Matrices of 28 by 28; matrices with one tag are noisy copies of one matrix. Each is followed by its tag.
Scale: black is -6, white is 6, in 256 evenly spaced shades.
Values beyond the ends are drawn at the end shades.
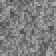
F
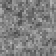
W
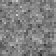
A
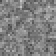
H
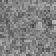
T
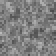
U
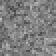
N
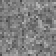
T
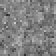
A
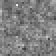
W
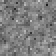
N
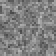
F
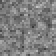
T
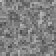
F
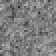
N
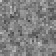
U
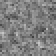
U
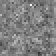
A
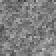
N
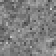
N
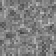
F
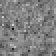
A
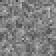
H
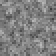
U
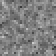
F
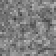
T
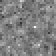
H
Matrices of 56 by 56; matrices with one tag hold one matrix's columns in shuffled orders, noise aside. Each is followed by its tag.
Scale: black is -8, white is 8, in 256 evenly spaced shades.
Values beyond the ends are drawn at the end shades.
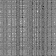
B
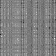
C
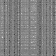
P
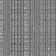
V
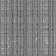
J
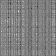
B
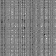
C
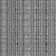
V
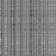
J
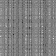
C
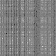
J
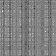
B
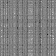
C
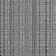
P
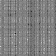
J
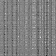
P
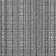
P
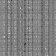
V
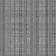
J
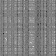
J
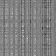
C
